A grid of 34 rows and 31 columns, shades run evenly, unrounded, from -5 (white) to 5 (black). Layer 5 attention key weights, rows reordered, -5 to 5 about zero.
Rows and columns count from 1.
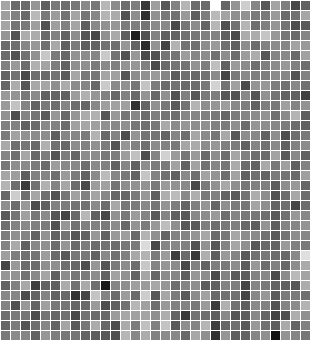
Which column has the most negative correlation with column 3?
11
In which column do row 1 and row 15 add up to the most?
15
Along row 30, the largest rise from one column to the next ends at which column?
16
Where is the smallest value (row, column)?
1, 22
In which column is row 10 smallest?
9
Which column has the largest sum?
28
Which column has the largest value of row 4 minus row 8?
14
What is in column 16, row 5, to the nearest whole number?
-1
